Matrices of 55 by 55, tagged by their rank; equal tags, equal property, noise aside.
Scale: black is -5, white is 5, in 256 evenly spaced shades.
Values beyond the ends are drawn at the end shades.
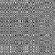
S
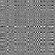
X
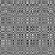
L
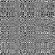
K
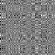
S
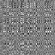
K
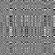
L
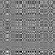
L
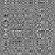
K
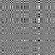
L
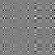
X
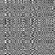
S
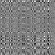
L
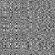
K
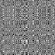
S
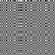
X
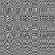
L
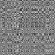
K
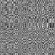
K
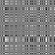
X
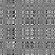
L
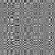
L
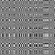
X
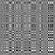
X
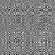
S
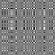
X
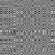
L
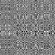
S
